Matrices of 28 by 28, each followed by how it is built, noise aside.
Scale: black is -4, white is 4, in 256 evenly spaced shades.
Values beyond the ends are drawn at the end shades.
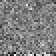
uneven rows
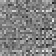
low rank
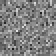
repeating columns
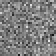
noise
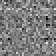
low rank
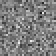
noise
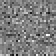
uneven rows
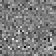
uneven rows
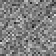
Hankel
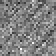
Hankel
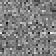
uneven rows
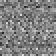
repeating columns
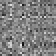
low rank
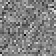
Hankel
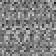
repeating columns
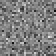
low rank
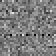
uneven rows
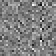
low rank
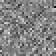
Hankel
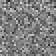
repeating columns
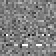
uneven rows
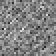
Hankel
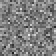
repeating columns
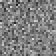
noise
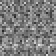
repeating columns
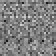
repeating columns
